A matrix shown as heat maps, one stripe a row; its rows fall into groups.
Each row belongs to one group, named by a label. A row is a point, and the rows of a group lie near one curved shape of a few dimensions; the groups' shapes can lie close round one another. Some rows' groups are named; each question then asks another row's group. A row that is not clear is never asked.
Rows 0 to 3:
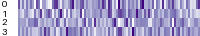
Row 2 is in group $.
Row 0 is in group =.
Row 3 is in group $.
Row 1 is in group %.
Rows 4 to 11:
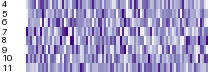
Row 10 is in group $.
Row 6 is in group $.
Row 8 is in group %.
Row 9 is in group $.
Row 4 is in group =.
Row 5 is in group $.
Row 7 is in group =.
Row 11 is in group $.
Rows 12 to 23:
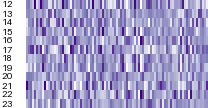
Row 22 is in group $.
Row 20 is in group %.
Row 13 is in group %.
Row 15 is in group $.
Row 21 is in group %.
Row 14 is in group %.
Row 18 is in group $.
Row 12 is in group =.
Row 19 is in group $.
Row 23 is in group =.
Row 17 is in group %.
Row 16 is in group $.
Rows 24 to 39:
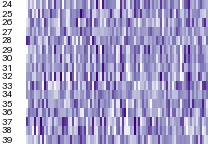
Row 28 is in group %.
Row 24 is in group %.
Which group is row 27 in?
=
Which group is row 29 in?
%
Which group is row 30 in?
%
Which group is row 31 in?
$
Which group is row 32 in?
%
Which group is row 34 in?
%
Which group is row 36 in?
$
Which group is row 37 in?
=
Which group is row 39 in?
$
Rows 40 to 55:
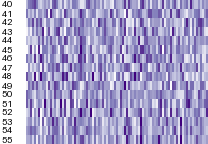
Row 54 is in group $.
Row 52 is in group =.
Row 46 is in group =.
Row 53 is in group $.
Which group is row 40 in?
$
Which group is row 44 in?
$
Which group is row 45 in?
=
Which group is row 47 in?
$
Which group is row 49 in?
$
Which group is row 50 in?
%
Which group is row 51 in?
%
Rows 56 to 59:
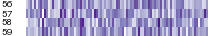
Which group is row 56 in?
=
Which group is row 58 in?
$
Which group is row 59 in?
$
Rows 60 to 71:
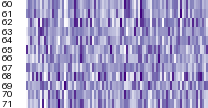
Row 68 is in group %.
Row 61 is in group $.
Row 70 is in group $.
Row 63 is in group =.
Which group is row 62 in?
=
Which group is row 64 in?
=
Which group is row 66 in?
$
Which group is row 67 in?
%
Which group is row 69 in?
$
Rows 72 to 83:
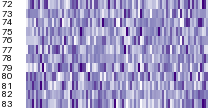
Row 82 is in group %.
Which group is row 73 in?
$
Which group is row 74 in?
%
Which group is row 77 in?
$
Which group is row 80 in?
$
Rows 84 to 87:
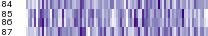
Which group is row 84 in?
$
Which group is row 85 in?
=
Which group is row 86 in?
=
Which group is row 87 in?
$
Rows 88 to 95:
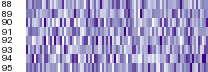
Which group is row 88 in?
%
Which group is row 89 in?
$
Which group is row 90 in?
%
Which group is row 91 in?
$
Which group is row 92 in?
%
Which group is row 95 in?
$
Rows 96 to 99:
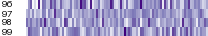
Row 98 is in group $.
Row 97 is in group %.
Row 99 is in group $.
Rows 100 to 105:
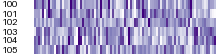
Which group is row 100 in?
=
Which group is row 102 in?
$
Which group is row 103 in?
%
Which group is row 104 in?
%
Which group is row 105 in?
%
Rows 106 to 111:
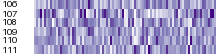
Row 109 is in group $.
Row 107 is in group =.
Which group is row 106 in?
$
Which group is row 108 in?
%
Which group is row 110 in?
$
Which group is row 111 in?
$
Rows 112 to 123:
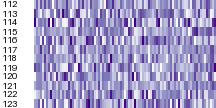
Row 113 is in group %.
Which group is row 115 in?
%
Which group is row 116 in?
=
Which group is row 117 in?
=
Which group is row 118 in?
$
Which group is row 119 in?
%
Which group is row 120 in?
$
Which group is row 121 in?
=
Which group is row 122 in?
$
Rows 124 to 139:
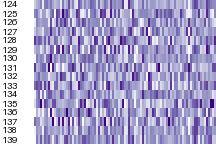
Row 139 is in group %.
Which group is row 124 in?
%
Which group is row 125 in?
%
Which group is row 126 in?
$
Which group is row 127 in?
$
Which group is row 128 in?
%
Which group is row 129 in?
%
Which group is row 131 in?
=
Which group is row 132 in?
$
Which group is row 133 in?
%
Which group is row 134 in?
=
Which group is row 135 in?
=
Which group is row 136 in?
$
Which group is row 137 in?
%
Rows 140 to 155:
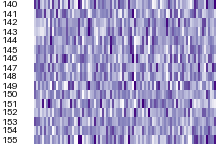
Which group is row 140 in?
%
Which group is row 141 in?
$
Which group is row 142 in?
$
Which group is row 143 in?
$
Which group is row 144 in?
$
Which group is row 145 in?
$
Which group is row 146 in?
$
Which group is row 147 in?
$
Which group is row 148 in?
$
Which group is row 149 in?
=
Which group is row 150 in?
%
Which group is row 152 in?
$
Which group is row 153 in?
%
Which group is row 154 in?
%
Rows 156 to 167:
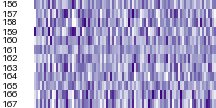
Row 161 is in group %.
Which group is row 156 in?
=
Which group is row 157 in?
$
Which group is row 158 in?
=
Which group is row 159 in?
=
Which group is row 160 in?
$
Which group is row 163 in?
$
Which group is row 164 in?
$
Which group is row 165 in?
=
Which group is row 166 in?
%
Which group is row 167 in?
%
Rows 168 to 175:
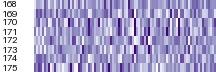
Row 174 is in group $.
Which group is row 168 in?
%
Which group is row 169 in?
$
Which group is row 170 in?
=
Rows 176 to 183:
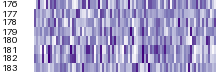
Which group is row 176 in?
=
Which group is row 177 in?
%
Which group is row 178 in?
$
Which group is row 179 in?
$
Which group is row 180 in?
%
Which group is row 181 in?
=
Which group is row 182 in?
=
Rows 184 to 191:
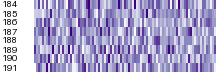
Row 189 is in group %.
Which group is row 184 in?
=
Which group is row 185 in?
$
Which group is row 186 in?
%
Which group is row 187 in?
=
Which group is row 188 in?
=
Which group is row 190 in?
%
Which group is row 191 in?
=
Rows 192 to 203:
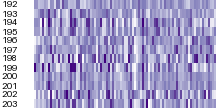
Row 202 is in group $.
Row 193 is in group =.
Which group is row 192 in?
%
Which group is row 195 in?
=
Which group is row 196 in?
%
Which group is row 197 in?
=
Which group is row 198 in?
%
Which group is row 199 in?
=
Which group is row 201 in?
=
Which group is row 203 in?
$
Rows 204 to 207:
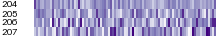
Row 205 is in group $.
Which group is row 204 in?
%
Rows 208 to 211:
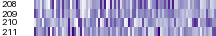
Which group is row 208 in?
%
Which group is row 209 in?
%
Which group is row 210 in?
%
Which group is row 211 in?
=
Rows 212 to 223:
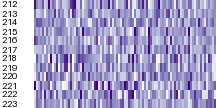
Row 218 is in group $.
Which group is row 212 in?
=
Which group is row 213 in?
$
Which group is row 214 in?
$
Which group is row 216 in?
%
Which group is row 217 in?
$
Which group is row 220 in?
=
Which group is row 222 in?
$
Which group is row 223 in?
%
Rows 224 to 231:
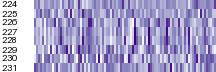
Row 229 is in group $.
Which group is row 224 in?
%
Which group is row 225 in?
%
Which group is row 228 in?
$
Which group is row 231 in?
%
